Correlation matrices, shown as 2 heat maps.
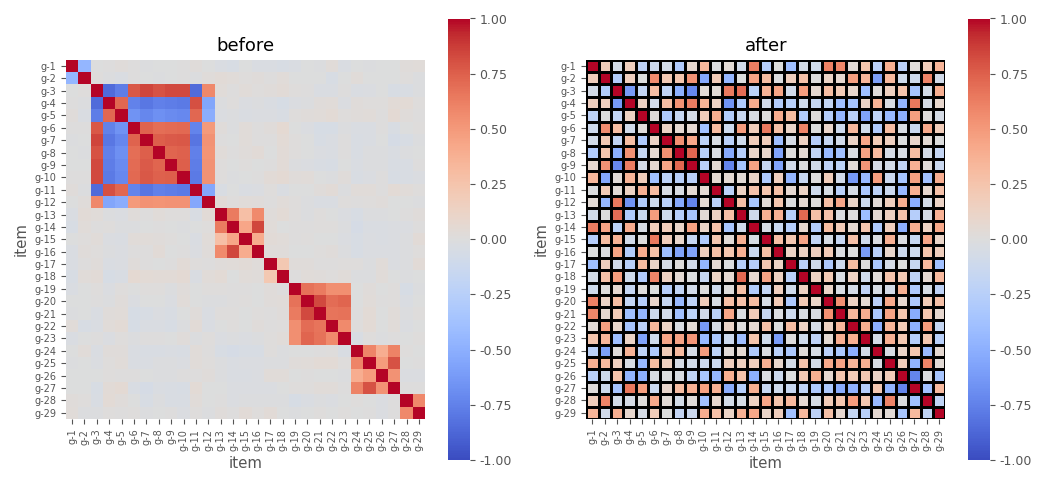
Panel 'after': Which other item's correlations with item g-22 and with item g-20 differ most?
g-10
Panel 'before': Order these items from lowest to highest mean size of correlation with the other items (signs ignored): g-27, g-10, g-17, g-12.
g-17, g-27, g-12, g-10
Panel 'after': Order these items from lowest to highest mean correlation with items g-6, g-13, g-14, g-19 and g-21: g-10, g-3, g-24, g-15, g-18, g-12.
g-24, g-10, g-12, g-15, g-3, g-18
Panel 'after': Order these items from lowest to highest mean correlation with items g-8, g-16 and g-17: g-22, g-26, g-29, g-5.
g-29, g-26, g-22, g-5
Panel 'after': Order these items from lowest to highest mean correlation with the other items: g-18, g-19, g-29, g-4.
g-19, g-4, g-29, g-18
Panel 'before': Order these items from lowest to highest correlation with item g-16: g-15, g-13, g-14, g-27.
g-27, g-15, g-13, g-14
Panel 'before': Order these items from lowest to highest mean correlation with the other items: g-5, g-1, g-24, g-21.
g-5, g-1, g-24, g-21
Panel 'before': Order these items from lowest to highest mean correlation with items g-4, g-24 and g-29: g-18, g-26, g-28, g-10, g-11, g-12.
g-10, g-12, g-18, g-26, g-28, g-11
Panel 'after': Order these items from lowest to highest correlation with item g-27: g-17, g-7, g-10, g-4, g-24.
g-17, g-7, g-24, g-10, g-4
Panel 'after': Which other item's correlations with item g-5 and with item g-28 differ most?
g-25
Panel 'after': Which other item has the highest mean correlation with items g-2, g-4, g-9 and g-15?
g-8
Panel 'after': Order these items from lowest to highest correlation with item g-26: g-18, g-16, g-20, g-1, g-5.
g-5, g-1, g-16, g-20, g-18
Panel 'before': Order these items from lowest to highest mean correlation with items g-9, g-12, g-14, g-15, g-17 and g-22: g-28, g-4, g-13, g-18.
g-4, g-28, g-18, g-13
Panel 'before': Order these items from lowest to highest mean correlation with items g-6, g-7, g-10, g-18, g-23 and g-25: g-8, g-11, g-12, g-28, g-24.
g-11, g-28, g-24, g-12, g-8
